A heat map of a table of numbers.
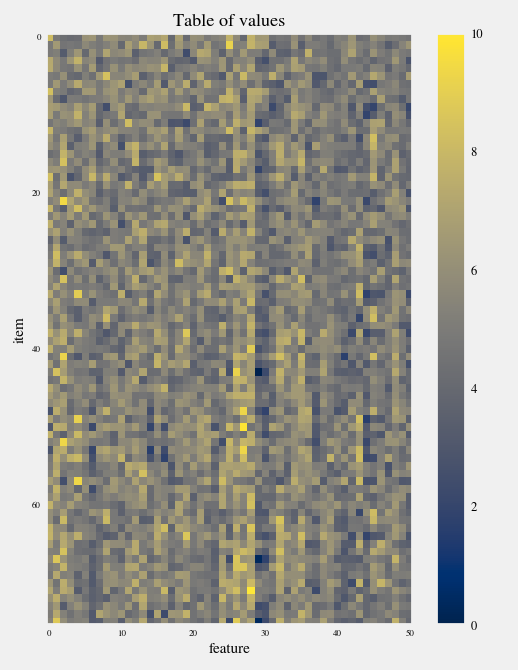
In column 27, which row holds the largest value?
50
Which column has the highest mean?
28
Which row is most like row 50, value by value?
53
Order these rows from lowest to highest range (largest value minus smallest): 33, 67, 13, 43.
13, 33, 67, 43
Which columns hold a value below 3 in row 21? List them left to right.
24, 37, 44
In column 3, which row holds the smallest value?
18
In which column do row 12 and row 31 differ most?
25
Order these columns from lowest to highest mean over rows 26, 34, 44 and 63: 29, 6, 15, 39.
29, 6, 39, 15
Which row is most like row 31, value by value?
16
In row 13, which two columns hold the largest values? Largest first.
45, 8
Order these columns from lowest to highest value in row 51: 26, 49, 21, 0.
26, 49, 21, 0
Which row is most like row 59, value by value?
34
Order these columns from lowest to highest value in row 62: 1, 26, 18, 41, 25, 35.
41, 1, 25, 18, 26, 35
